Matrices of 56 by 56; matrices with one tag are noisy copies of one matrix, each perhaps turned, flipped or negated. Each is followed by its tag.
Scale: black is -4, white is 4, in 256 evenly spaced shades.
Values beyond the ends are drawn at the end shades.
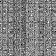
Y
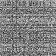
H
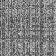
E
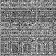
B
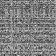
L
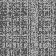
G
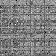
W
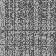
W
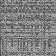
L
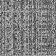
L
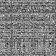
L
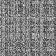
E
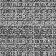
Y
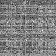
W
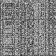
B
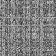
E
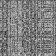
B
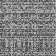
L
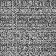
H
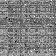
G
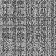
E
